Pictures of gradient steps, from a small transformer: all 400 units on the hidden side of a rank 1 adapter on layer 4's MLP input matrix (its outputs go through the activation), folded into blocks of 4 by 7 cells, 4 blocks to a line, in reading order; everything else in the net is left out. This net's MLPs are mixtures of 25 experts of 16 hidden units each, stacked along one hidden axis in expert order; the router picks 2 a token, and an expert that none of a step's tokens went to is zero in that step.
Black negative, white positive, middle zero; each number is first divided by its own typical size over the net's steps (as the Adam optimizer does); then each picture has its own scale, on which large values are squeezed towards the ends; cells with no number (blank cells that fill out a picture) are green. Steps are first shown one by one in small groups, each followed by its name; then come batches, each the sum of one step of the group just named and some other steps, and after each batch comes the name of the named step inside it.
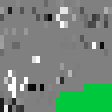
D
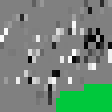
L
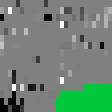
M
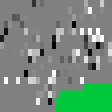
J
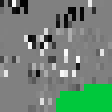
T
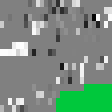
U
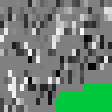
D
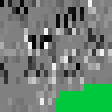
T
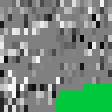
D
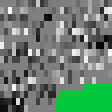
M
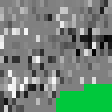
D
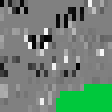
T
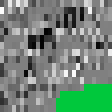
J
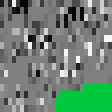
T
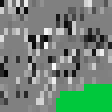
L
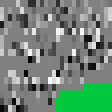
J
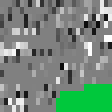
U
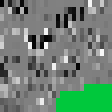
T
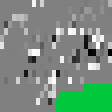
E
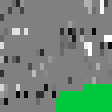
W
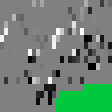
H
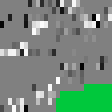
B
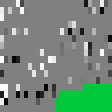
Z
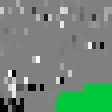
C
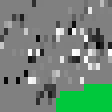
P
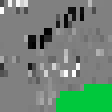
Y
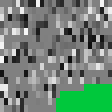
Z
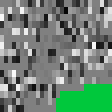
P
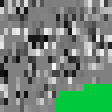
W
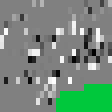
E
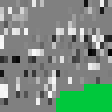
E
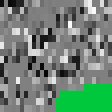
E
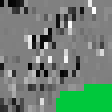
C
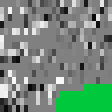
B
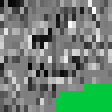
B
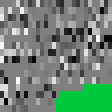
Z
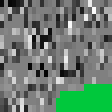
B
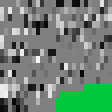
C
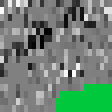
Y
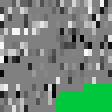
B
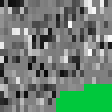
W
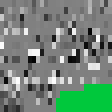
E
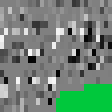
H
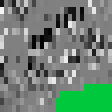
Y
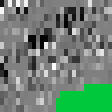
Y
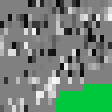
B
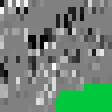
Y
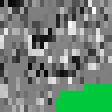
E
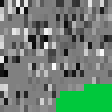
Z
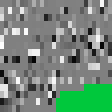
E
